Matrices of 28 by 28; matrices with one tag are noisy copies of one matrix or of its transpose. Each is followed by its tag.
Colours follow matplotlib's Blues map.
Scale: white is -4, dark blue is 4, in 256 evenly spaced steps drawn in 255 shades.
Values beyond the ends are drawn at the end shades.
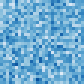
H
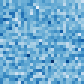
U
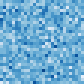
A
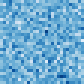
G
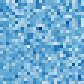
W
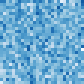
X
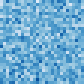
H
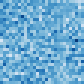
U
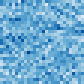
X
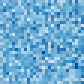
G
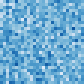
H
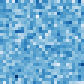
W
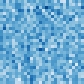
X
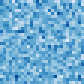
W
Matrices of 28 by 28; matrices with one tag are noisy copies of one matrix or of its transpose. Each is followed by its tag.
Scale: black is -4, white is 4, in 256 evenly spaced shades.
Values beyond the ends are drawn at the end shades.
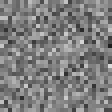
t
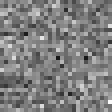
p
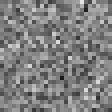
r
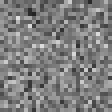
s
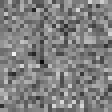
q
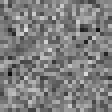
s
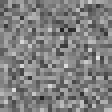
q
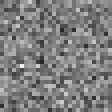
q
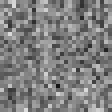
p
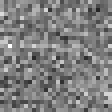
p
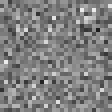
s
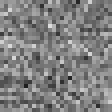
p
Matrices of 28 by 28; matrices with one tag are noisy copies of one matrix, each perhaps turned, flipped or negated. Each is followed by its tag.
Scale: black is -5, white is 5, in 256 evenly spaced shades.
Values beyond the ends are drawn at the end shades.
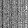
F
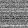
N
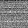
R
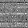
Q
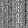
N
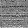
R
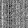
N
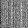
R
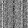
Q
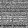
N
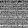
F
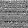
R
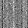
Q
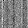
Q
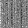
R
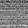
F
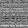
N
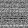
N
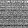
F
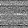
Q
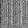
R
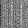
R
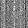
Q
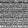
F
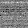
N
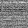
N
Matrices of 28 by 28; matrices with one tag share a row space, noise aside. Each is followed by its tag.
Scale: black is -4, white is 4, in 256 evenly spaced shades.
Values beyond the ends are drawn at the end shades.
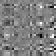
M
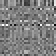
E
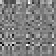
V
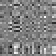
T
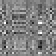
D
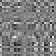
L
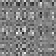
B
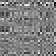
E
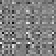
V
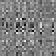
B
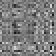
L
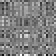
E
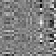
M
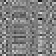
D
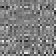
E
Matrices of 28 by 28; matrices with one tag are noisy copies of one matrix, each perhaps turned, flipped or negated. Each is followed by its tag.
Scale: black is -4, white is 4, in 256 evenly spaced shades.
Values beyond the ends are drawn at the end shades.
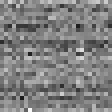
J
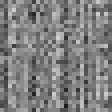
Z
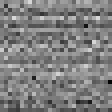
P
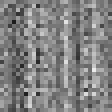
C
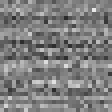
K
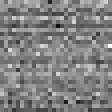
P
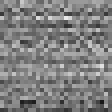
P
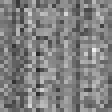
C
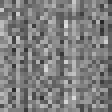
P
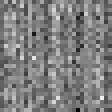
Z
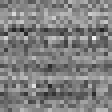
C
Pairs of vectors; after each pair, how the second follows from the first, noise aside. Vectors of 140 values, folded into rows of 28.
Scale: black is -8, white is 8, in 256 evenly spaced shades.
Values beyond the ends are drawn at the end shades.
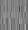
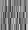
negated, scaled up.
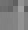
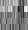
negated, scaled up.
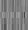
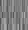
negated.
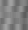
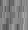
negated.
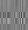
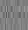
reversed, shrunk.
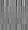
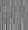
reversed, partly zeroed.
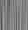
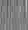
reversed, negated, partly zeroed.
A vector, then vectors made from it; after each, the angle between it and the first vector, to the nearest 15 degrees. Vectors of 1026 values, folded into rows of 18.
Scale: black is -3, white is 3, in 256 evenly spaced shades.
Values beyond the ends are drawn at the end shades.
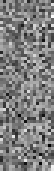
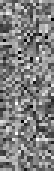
105 degrees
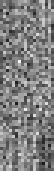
75 degrees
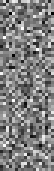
120 degrees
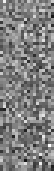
165 degrees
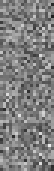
150 degrees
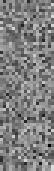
15 degrees
